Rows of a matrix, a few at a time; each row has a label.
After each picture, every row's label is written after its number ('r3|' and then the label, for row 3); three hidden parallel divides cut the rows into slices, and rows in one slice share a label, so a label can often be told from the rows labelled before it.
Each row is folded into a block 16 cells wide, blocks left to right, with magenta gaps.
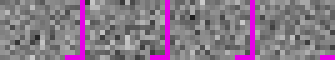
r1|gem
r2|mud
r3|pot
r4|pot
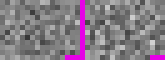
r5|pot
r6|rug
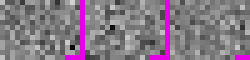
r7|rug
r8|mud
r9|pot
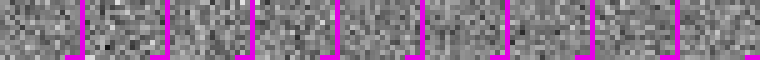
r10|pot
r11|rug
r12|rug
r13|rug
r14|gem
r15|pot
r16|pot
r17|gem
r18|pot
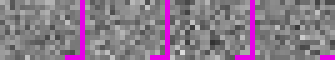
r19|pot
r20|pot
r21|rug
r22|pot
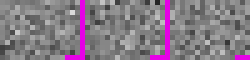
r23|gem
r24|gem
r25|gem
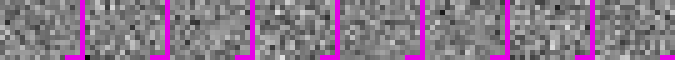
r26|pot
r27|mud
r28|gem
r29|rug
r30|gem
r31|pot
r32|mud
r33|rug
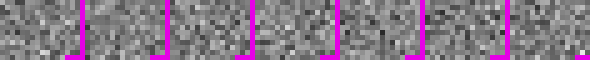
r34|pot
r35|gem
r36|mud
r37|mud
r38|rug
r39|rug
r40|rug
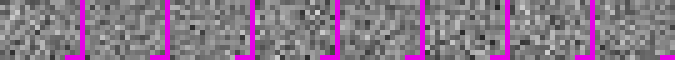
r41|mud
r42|gem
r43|gem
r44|mud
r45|gem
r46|mud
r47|mud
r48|gem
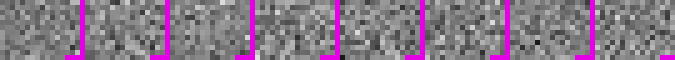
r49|pot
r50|mud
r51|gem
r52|rug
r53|mud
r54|rug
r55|pot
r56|rug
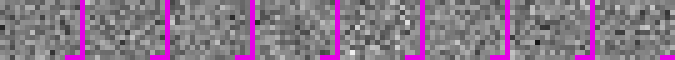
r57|gem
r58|pot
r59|gem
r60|pot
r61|rug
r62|gem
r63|rug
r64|pot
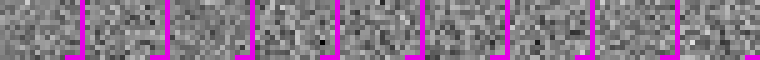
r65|gem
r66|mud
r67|pot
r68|mud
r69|rug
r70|mud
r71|rug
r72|pot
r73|rug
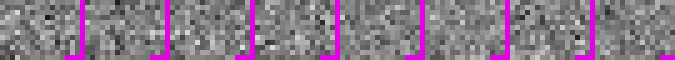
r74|mud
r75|mud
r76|mud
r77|mud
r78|pot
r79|gem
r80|rug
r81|pot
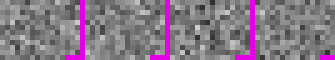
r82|gem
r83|pot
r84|rug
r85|gem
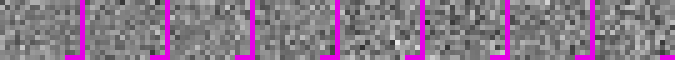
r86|gem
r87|gem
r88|gem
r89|pot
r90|rug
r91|rug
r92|pot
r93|mud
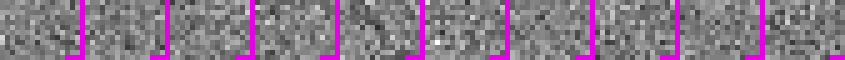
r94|gem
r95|pot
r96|pot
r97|gem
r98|rug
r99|rug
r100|pot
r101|mud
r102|pot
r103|rug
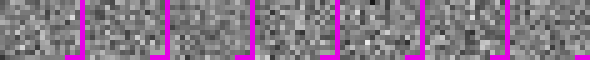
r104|mud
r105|rug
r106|pot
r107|rug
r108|mud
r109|rug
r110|rug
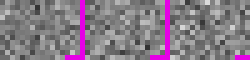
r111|gem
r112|pot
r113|rug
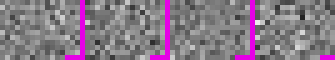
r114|pot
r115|mud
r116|pot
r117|mud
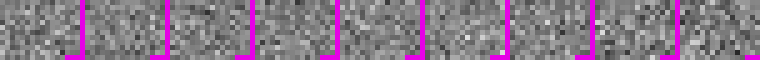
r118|pot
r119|gem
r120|gem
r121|gem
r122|gem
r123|gem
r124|gem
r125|mud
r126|rug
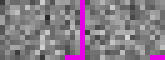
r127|mud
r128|mud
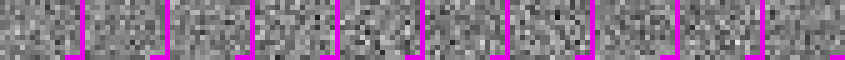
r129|gem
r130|gem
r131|pot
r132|mud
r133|mud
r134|rug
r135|mud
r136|pot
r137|rug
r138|pot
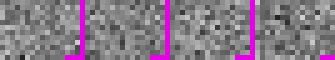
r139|pot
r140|gem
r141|gem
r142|rug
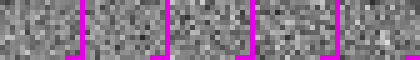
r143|gem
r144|gem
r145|rug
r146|mud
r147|mud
